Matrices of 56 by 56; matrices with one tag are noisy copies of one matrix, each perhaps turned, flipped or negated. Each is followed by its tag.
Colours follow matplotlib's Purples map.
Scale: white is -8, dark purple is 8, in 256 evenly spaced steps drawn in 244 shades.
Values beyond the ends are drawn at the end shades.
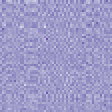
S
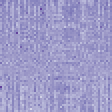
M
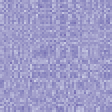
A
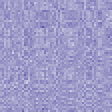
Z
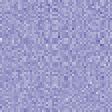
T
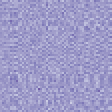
S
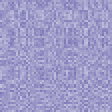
Z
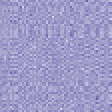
S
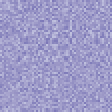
T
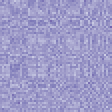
Z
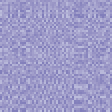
S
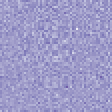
T
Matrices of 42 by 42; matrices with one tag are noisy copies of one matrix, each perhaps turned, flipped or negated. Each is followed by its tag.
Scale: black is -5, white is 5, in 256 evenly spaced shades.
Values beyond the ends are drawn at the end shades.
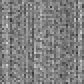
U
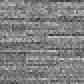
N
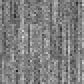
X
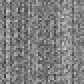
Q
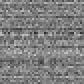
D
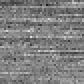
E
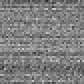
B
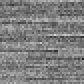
N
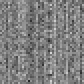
D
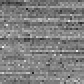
E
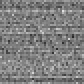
U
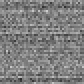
U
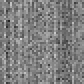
Q
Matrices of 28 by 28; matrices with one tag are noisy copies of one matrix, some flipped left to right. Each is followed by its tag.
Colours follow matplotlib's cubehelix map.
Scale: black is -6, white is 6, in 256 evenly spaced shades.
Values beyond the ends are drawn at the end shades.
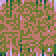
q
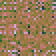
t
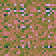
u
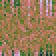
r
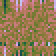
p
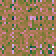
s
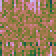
p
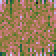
q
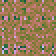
s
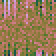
r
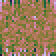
q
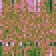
p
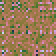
t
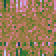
p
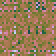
t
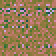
u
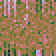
r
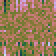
p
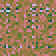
u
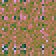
s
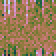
r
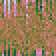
r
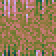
r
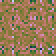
s
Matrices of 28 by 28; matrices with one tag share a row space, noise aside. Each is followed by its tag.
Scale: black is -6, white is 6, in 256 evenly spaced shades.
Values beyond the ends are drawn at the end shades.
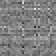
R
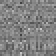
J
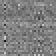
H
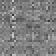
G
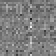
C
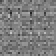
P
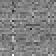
G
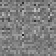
R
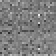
P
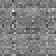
G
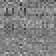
J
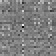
R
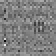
H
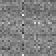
R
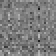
P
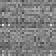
R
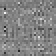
H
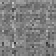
G
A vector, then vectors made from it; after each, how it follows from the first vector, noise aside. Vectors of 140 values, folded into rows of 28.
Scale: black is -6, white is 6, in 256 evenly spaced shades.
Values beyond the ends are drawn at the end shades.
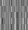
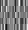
wrapped around, scaled up.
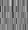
reversed, negated.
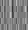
reversed, negated.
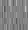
reversed, negated, partly zeroed.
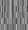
reversed, negated.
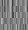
reversed, negated.
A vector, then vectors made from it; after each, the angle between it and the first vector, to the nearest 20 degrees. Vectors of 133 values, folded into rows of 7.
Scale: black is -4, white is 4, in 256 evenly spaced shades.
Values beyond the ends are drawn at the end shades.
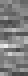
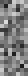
100 degrees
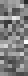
60 degrees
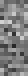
120 degrees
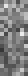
100 degrees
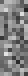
80 degrees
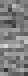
40 degrees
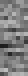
160 degrees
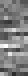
20 degrees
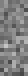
60 degrees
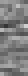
60 degrees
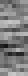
160 degrees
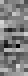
140 degrees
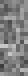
60 degrees
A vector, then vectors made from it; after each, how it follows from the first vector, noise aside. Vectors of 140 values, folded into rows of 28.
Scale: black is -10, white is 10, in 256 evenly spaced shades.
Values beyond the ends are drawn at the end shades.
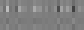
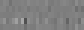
reversed, partly zeroed.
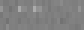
partly zeroed.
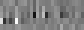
wrapped around, negated, scaled up.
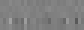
reversed, negated, shrunk.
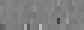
wrapped around, negated, partly zeroed.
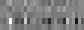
reversed, negated, scaled up.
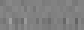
reversed, negated, shrunk.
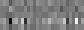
reversed, scaled up.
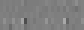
reversed, partly zeroed.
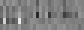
wrapped around, negated, scaled up.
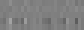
reversed, negated, shrunk.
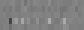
reversed, partly zeroed.
